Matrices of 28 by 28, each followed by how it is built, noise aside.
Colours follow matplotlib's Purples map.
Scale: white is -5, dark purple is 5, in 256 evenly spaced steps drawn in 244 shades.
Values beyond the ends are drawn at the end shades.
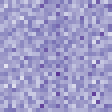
repeating rows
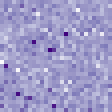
sparse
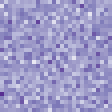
noise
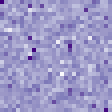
sparse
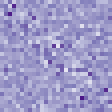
banded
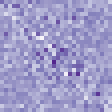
banded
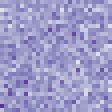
noise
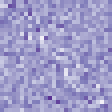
banded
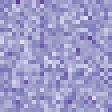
noise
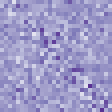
banded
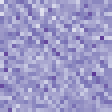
Toeplitz
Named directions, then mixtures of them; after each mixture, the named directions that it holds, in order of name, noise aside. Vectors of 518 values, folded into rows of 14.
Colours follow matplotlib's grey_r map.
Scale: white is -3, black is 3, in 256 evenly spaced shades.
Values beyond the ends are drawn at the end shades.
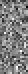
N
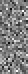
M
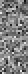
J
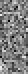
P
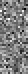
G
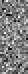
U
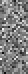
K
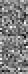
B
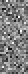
U.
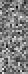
J, P.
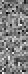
J.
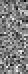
M, N.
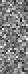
J, K, U.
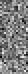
K, N, P.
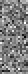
B.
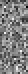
N.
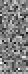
B, P.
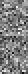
B, J.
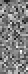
K, N, U.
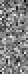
G, J, N.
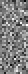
K, M, N.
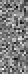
G, J, P.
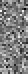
G.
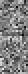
B, J, P.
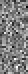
N.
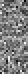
J.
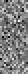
K, U.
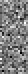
B, K, U.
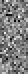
P, U.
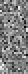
P.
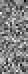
J, M.
